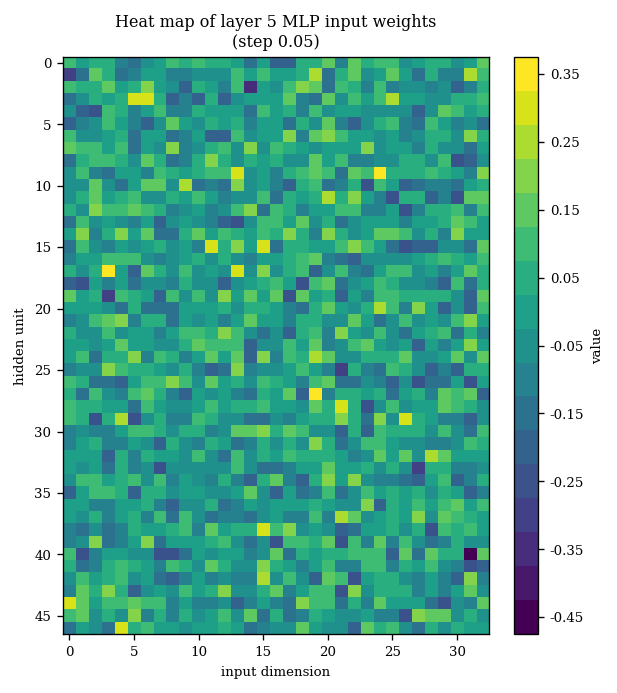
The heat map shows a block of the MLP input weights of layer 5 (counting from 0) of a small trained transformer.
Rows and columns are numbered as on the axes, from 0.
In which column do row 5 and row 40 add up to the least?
31
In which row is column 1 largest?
14
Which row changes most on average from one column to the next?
19
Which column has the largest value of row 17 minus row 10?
3
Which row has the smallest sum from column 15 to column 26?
45
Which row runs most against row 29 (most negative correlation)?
38
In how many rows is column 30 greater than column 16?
21
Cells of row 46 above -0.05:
19
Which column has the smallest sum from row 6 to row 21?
8
